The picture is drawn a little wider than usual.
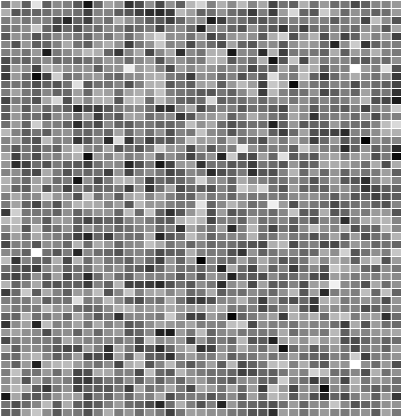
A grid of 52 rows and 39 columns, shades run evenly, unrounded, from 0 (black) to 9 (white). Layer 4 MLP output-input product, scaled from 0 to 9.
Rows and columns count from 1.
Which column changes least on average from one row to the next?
3
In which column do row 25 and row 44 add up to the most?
9
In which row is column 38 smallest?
40
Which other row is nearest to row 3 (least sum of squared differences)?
22
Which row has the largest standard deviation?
20
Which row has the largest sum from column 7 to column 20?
26
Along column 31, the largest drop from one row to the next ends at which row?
48
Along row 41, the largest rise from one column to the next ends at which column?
5
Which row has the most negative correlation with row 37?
1
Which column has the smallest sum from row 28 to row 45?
16
